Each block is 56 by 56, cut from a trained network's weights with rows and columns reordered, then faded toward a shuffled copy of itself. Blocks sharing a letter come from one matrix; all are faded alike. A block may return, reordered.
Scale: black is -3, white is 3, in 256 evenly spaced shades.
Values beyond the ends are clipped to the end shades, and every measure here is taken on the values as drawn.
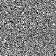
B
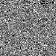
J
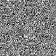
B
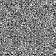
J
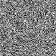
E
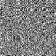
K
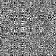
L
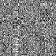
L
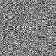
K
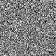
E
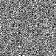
E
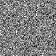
B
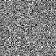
K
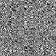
L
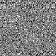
J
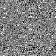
J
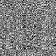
K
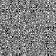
L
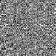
L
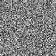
E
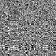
K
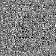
J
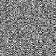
L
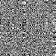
L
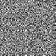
K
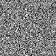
E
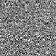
J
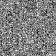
E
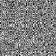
L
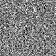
E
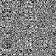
L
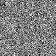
E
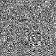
L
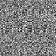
K
